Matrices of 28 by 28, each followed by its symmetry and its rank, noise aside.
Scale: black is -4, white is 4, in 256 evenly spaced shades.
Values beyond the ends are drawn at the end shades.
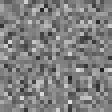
antisymmetric, rank eight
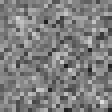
symmetric, rank eight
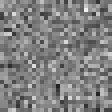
no symmetry, rank eight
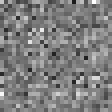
symmetric, rank six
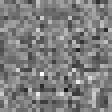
no symmetry, rank eight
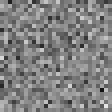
no symmetry, rank seven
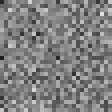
symmetric, rank six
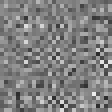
symmetric, rank six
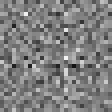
antisymmetric, rank six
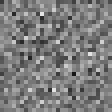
symmetric, rank seven
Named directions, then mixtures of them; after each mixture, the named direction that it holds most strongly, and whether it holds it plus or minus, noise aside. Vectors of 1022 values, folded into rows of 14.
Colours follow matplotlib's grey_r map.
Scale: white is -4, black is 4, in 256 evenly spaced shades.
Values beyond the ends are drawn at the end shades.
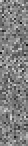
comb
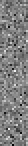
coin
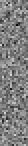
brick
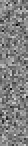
brick, plus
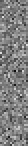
comb, minus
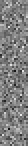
coin, minus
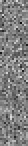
comb, plus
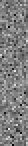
coin, plus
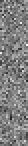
comb, minus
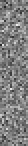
brick, minus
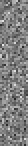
brick, minus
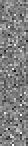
coin, minus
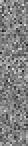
comb, plus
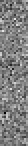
brick, minus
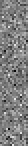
coin, minus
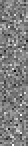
coin, minus
